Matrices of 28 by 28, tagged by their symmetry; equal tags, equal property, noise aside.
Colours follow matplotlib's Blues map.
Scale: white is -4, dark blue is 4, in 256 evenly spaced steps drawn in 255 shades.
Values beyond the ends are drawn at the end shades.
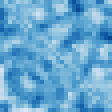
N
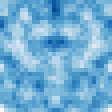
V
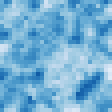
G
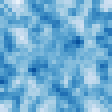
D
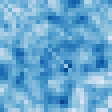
G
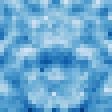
V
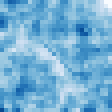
N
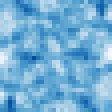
D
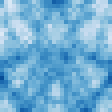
V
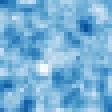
N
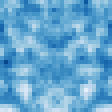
V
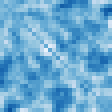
G
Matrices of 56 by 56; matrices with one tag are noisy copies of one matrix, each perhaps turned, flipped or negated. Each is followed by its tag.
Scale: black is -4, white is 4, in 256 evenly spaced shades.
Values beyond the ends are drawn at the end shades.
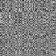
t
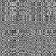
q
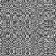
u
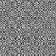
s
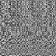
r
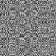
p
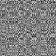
p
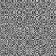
s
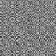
s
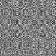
p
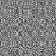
p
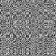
u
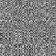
t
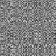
t
